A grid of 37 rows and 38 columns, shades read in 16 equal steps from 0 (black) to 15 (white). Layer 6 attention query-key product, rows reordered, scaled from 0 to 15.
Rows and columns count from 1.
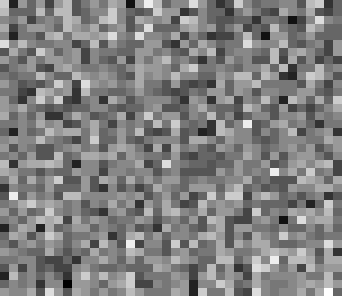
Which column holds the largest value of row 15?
17
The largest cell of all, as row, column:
37, 37
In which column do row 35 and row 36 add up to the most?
15
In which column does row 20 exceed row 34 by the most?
7
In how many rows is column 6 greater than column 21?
22
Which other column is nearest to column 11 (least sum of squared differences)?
14
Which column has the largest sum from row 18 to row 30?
6
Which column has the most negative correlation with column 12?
33
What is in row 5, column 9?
10
